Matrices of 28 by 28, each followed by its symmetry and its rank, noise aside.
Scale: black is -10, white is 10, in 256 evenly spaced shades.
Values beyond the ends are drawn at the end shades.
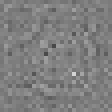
symmetric, rank six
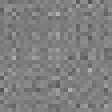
symmetric, rank three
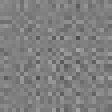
symmetric, rank three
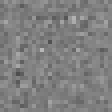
antisymmetric, rank six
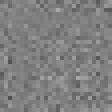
no symmetry, rank six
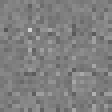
symmetric, rank four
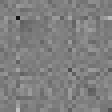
symmetric, rank three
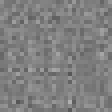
no symmetry, rank four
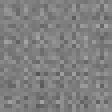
no symmetry, rank three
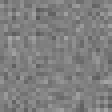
antisymmetric, rank six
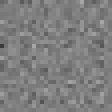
no symmetry, rank four
